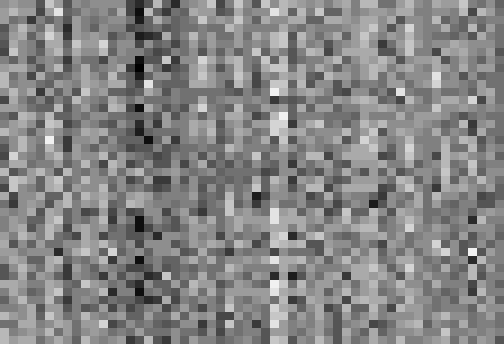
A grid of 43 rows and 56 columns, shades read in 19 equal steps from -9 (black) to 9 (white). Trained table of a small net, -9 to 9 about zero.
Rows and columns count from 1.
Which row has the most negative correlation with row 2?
22
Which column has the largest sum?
32
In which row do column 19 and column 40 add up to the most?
35
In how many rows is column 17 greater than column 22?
10
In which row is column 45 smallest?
13
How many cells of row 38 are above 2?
11
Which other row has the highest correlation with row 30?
16
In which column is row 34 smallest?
8
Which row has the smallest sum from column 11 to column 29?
38
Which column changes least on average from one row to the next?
48
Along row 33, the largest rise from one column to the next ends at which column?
54
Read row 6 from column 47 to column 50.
2 0 1 1
